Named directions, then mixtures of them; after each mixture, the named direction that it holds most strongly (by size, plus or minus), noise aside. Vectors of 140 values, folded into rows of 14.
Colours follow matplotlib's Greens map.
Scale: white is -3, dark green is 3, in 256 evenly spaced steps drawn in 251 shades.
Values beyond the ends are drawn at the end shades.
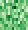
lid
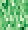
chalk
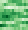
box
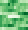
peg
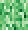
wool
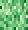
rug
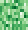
lid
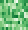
lid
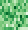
rug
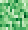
wool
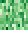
wool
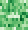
peg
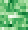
peg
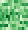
box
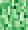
lid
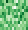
lid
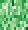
chalk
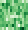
chalk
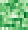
peg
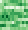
box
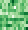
peg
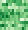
box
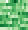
peg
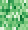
rug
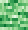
peg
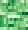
peg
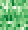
chalk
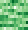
peg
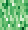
chalk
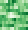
peg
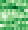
box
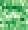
box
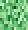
lid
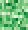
lid
